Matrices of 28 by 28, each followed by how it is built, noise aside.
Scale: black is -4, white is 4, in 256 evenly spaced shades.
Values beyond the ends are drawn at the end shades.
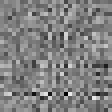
low rank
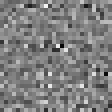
uneven rows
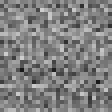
repeating columns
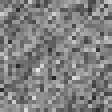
Hankel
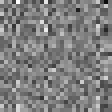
low rank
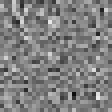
low rank
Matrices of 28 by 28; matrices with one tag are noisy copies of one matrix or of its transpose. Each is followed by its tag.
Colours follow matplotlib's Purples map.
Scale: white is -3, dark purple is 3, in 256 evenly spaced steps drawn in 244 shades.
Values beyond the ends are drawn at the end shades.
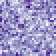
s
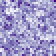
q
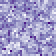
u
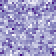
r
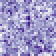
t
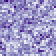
u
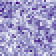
t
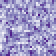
r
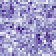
t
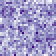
t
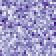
q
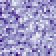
s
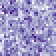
t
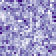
s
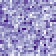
u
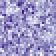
q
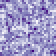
r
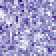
s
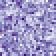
q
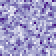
q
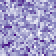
q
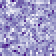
q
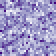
q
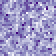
u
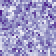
q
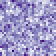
q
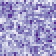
t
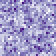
t
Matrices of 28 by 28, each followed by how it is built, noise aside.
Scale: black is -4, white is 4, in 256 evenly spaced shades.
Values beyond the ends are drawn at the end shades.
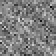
Toeplitz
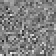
lower triangular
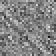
Toeplitz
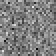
noise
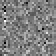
uneven columns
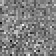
lower triangular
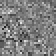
lower triangular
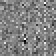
uneven columns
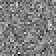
noise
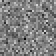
noise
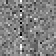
uneven columns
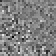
lower triangular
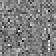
uneven columns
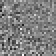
lower triangular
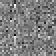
uneven columns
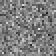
noise
